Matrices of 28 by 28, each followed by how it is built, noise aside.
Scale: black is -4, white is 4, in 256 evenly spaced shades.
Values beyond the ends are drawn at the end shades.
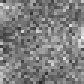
smooth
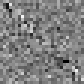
banded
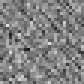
Toeplitz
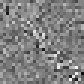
banded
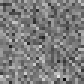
Toeplitz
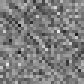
Toeplitz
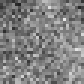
smooth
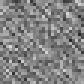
Toeplitz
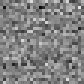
low rank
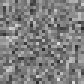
noise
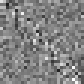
banded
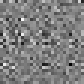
low rank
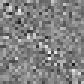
banded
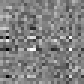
low rank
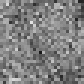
smooth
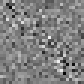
banded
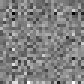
low rank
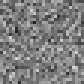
noise
